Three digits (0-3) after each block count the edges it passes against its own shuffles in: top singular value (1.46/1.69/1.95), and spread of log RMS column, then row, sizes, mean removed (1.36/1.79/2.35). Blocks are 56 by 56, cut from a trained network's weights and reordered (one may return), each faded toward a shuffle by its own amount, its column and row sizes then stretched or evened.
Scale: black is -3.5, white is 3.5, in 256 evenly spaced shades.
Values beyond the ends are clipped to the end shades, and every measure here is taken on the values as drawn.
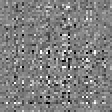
1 3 3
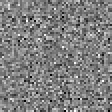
0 1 2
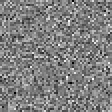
2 0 0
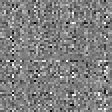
2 2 3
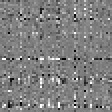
3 3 3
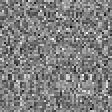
3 0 0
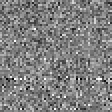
2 0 2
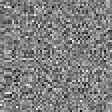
3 0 1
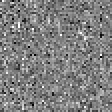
1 2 0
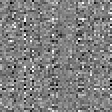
3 3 2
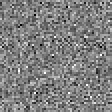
2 0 1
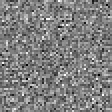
1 1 0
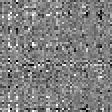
3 3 2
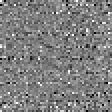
0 1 3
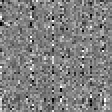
1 3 1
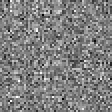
2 0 1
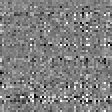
2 2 3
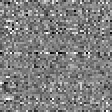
3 1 3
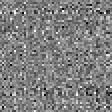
3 2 2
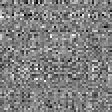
3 0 3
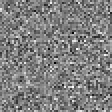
1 1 1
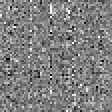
1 3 0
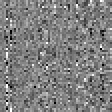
2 3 0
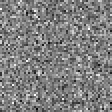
0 1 0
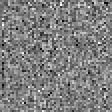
0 2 0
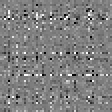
1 3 3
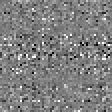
1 2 3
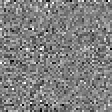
2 1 2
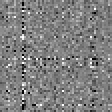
2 3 2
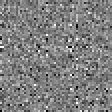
0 2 2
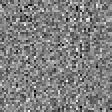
1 1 0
